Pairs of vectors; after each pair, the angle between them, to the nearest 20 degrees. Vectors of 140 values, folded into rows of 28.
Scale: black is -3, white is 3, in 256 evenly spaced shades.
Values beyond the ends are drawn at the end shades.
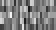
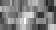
100 degrees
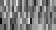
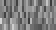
160 degrees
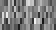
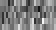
140 degrees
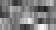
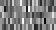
100 degrees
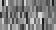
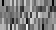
40 degrees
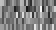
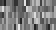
100 degrees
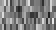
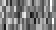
40 degrees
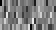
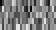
60 degrees
